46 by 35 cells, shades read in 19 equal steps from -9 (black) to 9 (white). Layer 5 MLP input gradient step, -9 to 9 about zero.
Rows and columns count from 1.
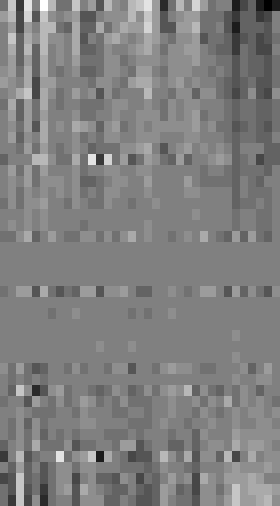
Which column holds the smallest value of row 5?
30
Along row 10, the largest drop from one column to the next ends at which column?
3
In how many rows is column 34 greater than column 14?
10
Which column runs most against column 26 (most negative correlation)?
15
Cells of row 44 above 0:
14
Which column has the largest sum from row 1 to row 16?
6
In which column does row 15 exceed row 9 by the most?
5
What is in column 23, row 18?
0
